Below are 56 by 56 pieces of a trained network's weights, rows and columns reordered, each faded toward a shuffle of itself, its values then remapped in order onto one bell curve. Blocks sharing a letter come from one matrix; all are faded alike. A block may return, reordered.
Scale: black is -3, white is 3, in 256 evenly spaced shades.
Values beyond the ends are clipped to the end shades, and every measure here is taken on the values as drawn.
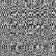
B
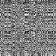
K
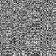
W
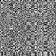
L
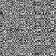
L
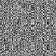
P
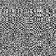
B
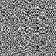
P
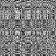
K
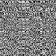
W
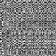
K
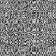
L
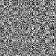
B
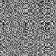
P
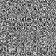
W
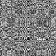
P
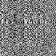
L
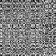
K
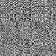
L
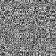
W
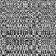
K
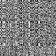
L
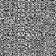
L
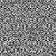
W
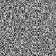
W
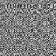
B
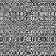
K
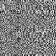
L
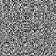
P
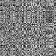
L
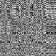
B
